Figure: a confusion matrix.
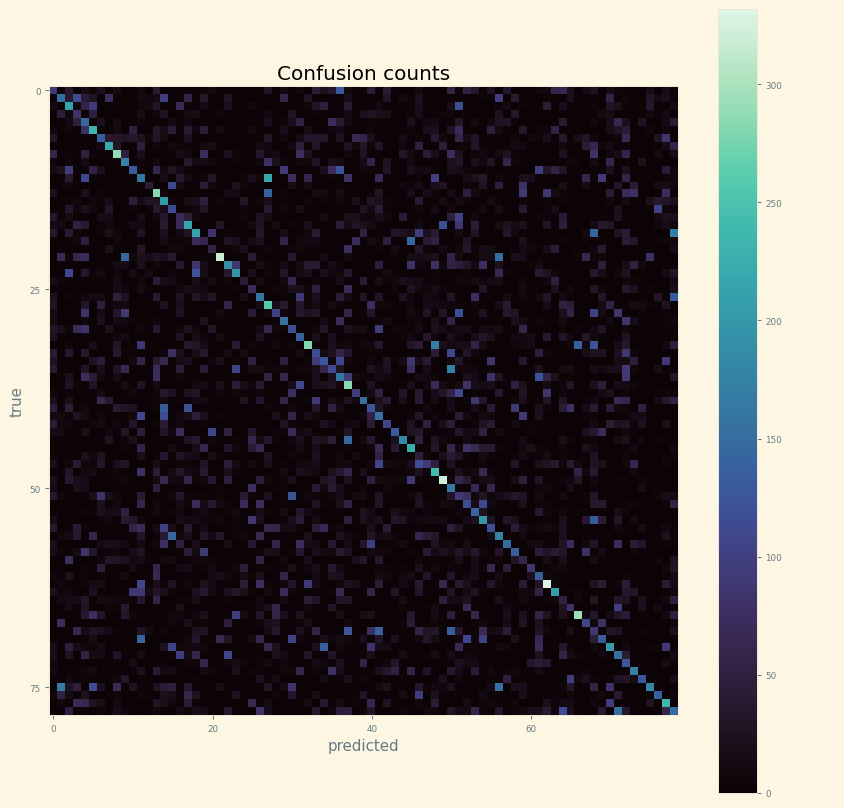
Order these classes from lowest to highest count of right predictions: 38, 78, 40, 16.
16, 38, 40, 78
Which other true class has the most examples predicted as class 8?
75
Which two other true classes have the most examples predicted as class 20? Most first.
43, 18
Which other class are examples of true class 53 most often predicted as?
9
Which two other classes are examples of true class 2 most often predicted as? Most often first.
51, 5
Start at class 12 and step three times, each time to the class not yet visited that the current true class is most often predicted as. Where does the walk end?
46
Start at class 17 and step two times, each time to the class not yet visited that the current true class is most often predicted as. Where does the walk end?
45
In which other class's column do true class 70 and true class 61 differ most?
34
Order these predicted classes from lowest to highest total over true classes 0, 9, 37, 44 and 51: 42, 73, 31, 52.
73, 42, 31, 52
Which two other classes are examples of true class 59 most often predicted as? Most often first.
2, 26
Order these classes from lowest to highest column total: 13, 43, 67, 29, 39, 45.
43, 67, 39, 29, 45, 13
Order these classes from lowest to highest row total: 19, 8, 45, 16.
16, 19, 45, 8
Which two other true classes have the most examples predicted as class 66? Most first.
32, 48
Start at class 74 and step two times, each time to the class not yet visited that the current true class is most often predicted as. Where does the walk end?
71
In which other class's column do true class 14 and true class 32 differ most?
48
